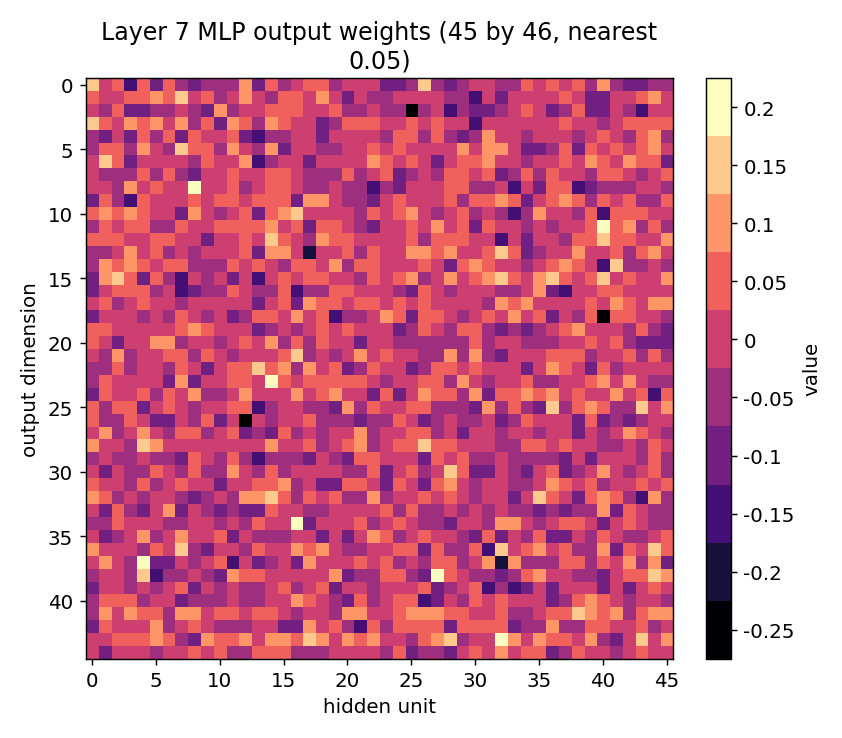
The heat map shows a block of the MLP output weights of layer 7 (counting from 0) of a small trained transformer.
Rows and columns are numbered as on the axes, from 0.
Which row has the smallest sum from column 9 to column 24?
26
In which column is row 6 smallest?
13
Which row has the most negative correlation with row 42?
21
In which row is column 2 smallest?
20
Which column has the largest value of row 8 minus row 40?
8
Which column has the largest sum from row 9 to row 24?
14
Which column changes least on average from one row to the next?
23
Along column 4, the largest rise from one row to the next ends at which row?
37
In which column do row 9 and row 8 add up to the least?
22
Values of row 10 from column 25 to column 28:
0.1 0 -0.05 0
